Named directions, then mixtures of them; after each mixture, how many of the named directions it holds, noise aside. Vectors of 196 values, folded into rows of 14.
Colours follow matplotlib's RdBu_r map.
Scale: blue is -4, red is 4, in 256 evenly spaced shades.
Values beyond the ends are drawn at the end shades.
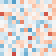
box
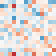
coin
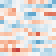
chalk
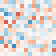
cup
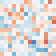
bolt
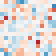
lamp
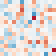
four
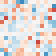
one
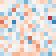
two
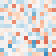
three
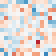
two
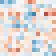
four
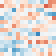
two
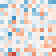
one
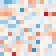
two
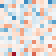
two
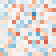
four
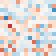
four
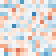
three
